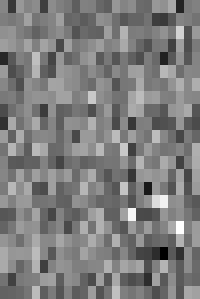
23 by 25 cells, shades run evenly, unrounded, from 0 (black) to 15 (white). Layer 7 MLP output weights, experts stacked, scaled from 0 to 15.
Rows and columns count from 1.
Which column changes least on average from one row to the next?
4
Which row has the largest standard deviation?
20
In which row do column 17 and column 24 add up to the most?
17
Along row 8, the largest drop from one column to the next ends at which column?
13
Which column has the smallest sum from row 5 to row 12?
1
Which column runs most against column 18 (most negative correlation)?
3
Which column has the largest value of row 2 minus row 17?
7
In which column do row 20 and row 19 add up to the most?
5
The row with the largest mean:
8
